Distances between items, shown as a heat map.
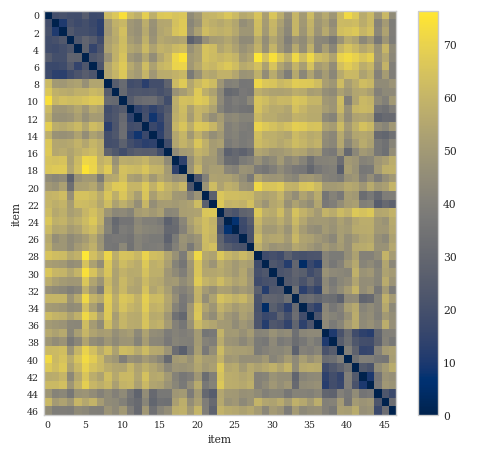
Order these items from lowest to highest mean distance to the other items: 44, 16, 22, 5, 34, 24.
44, 16, 34, 24, 22, 5
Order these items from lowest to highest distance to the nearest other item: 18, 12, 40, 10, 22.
12, 18, 10, 22, 40
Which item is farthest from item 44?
23
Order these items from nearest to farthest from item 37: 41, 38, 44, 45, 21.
38, 41, 44, 21, 45
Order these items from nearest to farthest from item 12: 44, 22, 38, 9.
9, 44, 38, 22
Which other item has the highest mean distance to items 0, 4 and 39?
10
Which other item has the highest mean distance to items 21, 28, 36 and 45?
5
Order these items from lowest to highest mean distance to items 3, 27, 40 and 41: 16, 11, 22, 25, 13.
16, 25, 11, 13, 22
